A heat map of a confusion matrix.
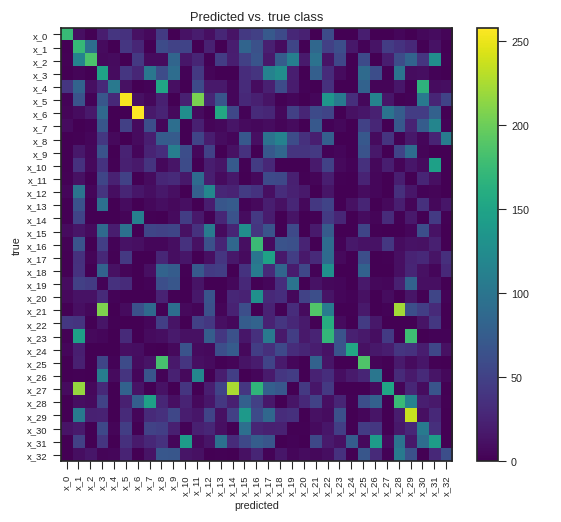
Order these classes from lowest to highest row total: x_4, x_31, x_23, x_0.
x_0, x_4, x_23, x_31
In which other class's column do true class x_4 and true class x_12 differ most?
x_30
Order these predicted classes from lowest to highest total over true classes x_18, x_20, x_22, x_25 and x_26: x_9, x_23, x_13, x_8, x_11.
x_23, x_13, x_9, x_11, x_8
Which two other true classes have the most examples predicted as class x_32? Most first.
x_8, x_5
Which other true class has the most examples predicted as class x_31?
x_10
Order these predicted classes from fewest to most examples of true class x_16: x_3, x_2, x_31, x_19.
x_2, x_31, x_3, x_19
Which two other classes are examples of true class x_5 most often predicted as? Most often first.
x_11, x_22
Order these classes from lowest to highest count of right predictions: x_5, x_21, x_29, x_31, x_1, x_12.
x_12, x_31, x_1, x_21, x_29, x_5
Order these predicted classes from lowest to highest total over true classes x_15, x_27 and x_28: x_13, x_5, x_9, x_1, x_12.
x_9, x_13, x_12, x_5, x_1
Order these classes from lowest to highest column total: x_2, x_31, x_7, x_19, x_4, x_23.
x_4, x_2, x_23, x_7, x_19, x_31
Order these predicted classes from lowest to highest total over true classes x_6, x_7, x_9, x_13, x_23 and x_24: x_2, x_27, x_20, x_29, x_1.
x_2, x_20, x_27, x_1, x_29
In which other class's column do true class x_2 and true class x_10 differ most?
x_19
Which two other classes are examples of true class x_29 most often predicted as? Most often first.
x_15, x_1
